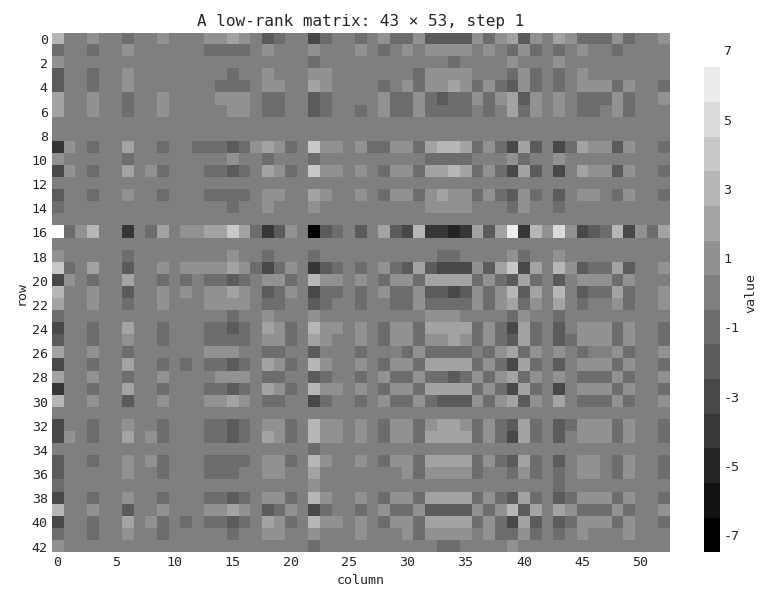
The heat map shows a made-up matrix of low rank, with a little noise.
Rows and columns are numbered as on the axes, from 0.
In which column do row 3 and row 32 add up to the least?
0
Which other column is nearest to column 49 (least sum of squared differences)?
30
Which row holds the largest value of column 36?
16
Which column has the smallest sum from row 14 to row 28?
22
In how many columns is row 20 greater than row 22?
20
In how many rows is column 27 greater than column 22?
16
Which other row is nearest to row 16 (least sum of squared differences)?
19
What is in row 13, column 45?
1
